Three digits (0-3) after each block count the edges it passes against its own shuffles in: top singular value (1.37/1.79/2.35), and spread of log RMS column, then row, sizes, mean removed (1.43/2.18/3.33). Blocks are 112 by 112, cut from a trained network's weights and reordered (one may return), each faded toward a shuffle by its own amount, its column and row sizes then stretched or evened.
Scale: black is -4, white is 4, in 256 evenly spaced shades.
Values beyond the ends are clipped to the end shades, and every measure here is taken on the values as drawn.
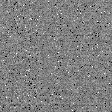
0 1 0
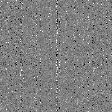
1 2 0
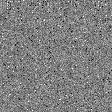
1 0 0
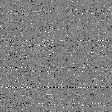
1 1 2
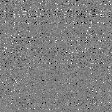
1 1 2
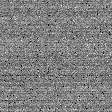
2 0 0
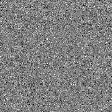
1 1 1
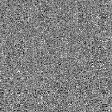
2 1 1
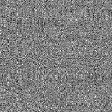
2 1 0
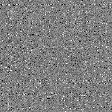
1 1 2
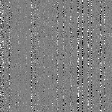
2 3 0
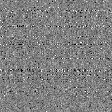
2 0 2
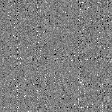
1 2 1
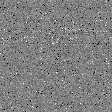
0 0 1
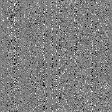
0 3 0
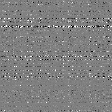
2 1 3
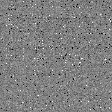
0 1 1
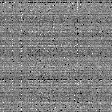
3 2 1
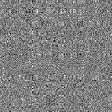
3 1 1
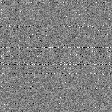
2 0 2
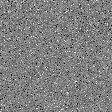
0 0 0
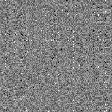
2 1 0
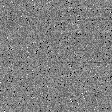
0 1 0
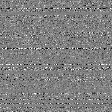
2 0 3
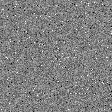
0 0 0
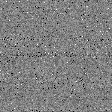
0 0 1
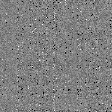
0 2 1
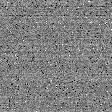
1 0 0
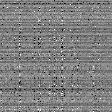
3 2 1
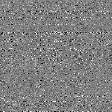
0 1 3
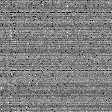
3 1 1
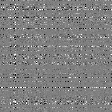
2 2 3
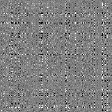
3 3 2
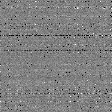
2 1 2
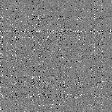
1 2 2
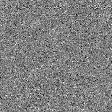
1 0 1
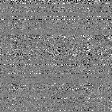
1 1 3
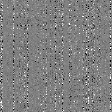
1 3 1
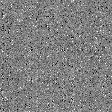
1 1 0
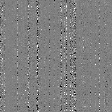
2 3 0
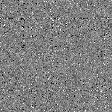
1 1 1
